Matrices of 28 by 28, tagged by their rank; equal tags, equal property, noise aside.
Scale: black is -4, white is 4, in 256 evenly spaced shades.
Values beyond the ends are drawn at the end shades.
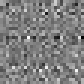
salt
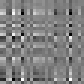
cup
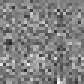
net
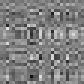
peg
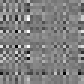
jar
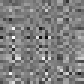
peg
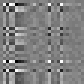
cup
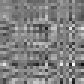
jar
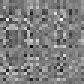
peg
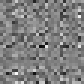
salt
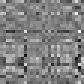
jar
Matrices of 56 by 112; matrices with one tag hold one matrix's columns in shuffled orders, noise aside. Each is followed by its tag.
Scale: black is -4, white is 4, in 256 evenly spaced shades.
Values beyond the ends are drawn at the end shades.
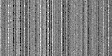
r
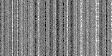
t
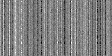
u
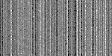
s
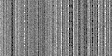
r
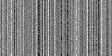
s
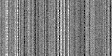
s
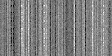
r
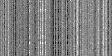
u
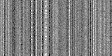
s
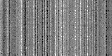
s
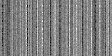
r
